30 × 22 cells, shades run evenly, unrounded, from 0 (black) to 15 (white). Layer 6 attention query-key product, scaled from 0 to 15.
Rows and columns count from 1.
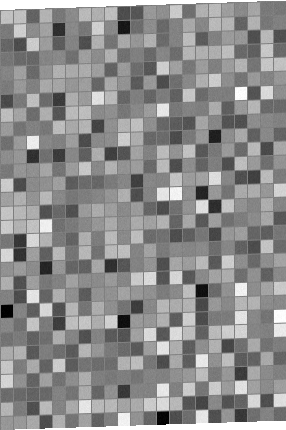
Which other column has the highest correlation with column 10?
5
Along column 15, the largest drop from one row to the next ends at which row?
29
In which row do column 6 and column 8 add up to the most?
7
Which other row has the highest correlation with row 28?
23
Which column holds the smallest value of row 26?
13
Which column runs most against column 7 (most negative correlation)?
18
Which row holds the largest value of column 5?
26
